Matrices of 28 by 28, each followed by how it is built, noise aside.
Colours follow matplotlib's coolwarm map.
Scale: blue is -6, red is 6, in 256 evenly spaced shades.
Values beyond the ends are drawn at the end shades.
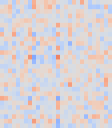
low rank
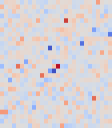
sparse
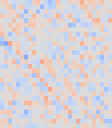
Toeplitz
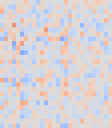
low rank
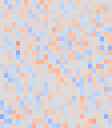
Toeplitz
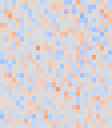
Toeplitz
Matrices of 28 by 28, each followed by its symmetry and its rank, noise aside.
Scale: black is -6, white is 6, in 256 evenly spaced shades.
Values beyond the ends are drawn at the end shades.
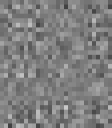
no symmetry, rank four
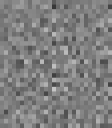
no symmetry, rank four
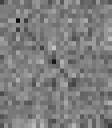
symmetric, rank four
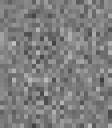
no symmetry, rank five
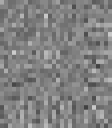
symmetric, rank six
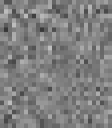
no symmetry, rank five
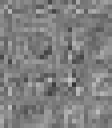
symmetric, rank four
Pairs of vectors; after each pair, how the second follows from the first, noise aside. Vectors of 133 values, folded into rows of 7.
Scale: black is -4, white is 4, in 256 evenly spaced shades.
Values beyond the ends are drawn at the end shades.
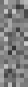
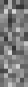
sign-scrambled.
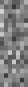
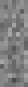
reversed, shrunk.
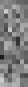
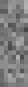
reversed, shrunk.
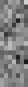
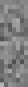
reversed, shrunk.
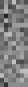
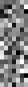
reversed, negated, scaled up.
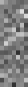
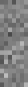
reversed, shrunk.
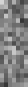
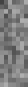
negated, shrunk.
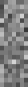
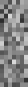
sign-scrambled.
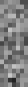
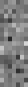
reversed, negated, partly zeroed.
